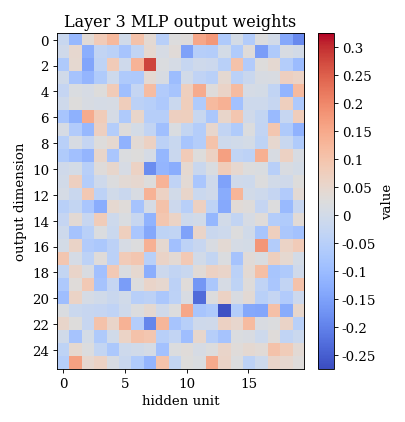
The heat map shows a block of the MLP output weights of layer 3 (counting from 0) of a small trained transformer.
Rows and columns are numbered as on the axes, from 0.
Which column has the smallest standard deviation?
0
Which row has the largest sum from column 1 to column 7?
2
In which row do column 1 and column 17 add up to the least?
6
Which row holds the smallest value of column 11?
20
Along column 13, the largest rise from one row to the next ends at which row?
22
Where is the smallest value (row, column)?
21, 13
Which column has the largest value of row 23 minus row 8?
5
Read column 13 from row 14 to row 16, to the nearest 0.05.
0 0 0.05
